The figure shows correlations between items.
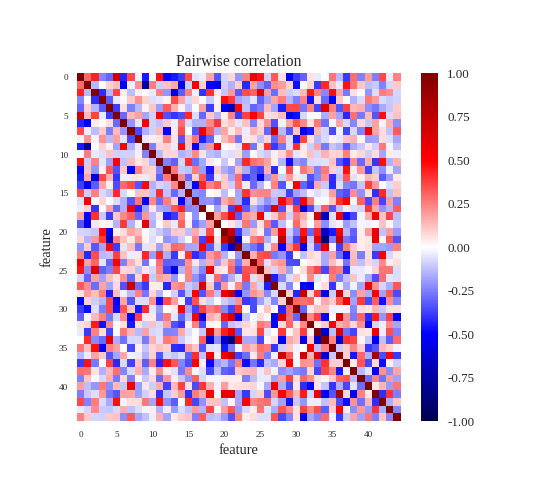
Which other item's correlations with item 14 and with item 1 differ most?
9
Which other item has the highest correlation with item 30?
14
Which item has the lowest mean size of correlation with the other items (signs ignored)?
10
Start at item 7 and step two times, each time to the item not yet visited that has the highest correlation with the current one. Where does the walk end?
17
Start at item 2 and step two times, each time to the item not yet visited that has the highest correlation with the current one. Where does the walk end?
18
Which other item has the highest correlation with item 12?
37
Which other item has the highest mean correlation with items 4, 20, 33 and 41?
36
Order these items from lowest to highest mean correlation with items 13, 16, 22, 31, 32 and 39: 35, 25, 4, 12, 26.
25, 26, 35, 4, 12
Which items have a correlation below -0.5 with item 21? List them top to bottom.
4, 22, 34
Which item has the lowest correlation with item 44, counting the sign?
31
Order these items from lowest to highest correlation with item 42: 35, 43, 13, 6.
13, 43, 6, 35
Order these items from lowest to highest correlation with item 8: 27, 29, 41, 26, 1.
27, 41, 29, 26, 1
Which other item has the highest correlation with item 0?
5
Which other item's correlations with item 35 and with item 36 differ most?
41
